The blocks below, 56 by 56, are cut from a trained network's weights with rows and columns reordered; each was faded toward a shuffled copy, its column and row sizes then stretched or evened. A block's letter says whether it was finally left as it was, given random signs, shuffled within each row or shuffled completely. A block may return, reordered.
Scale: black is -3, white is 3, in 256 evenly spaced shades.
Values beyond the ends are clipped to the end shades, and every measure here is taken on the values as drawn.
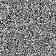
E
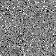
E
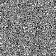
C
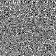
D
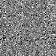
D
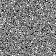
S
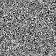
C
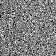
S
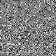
E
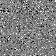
C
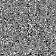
E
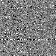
E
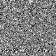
C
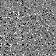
D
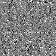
E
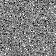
S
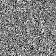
C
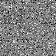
C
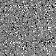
E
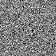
E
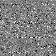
C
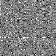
D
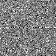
E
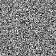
E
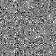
D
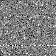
C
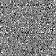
D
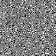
D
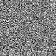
D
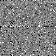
E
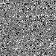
E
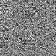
D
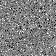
S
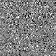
D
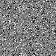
E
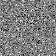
E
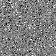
C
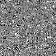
E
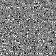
C
